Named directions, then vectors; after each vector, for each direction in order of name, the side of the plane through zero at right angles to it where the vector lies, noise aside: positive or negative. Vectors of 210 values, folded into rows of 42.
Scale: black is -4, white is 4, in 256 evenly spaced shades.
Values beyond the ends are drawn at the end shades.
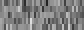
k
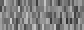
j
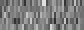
positive, positive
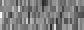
positive, positive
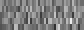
negative, negative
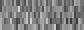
positive, positive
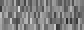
positive, positive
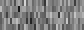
negative, negative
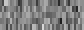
positive, negative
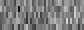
negative, negative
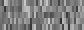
positive, negative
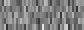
positive, negative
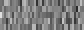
positive, negative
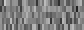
positive, negative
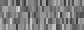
positive, positive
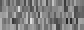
positive, positive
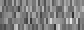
negative, negative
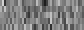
negative, positive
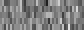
negative, positive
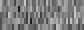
negative, negative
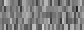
positive, negative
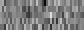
negative, positive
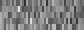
positive, positive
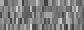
negative, positive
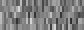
positive, positive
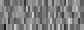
negative, positive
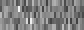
positive, positive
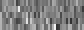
positive, positive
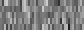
positive, negative
